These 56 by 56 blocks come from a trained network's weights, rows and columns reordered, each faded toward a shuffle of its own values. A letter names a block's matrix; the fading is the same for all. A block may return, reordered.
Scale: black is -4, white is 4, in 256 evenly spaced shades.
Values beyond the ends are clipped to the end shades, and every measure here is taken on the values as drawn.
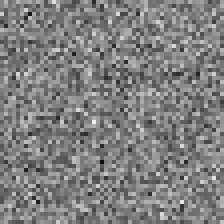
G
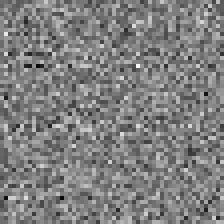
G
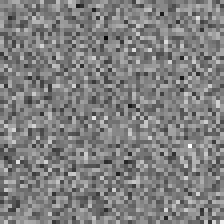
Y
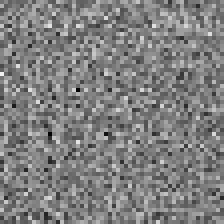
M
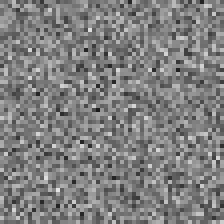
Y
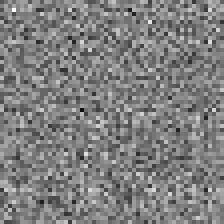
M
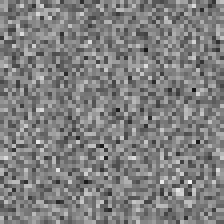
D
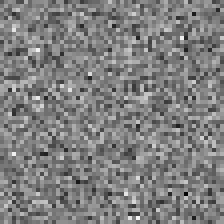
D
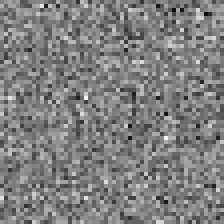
D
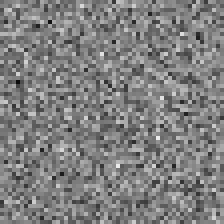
Y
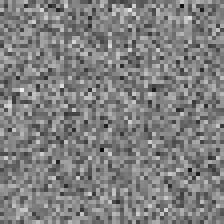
Y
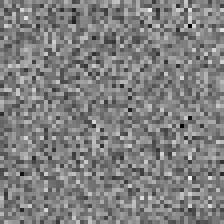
M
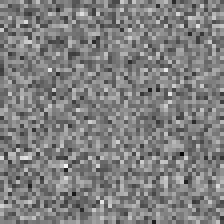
G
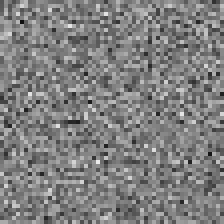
G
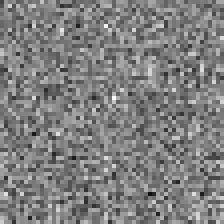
D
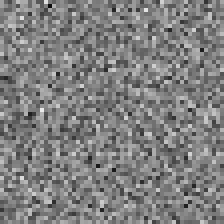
Y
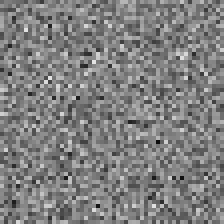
G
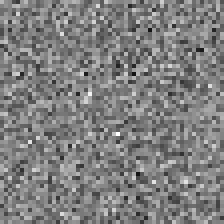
G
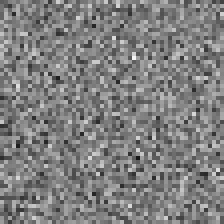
Y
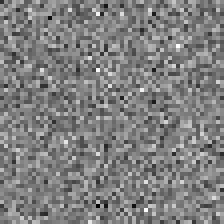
D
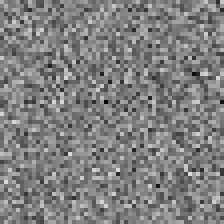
G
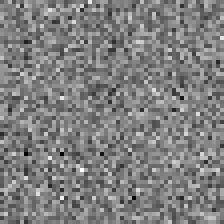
D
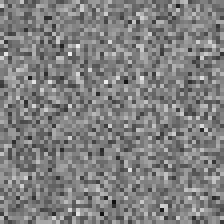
D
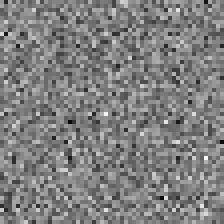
D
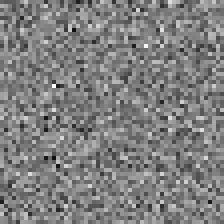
D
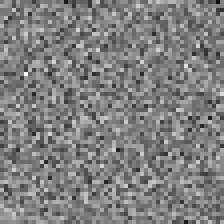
Y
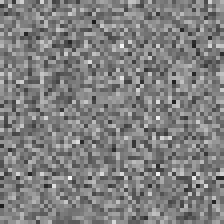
M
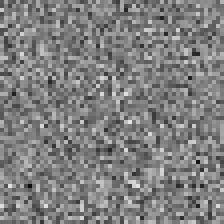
D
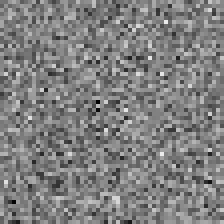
D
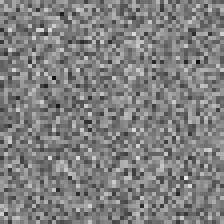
Y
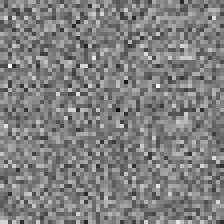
M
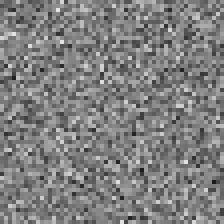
Y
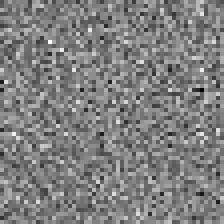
D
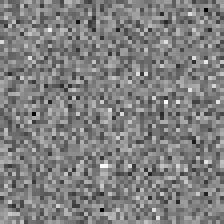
D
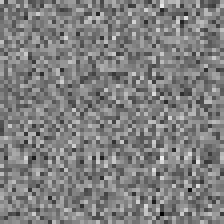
M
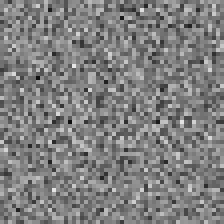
G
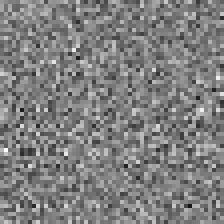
M
